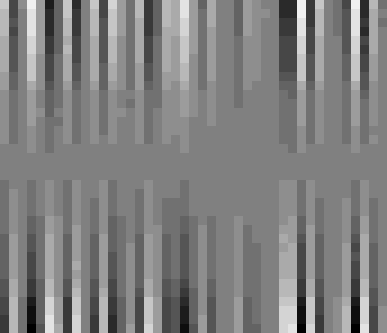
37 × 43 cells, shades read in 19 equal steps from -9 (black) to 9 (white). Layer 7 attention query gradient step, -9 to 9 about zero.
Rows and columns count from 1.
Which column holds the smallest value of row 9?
6
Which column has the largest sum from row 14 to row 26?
41
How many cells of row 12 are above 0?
15
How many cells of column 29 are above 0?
9
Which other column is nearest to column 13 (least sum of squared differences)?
8
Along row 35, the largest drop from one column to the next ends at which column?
34
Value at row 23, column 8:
-1
